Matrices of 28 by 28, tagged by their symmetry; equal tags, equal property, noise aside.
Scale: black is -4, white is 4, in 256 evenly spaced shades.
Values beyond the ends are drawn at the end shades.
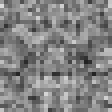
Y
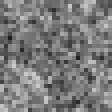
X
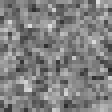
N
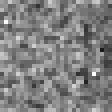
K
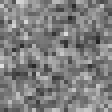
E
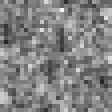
E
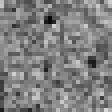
X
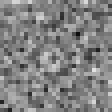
X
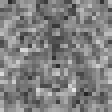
Y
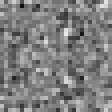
K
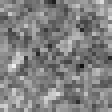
X
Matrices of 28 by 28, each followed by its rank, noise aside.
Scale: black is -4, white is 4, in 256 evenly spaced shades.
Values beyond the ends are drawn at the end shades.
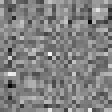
six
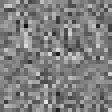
six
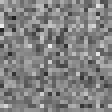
eight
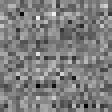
six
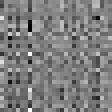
three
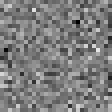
eight
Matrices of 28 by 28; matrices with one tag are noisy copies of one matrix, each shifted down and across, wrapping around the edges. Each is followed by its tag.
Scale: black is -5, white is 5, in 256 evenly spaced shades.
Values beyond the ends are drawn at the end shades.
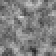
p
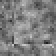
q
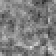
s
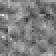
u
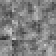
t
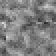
u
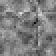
s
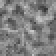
p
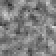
p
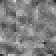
u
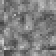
t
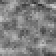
u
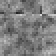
q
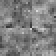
q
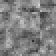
t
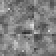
t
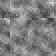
u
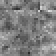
q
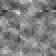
u
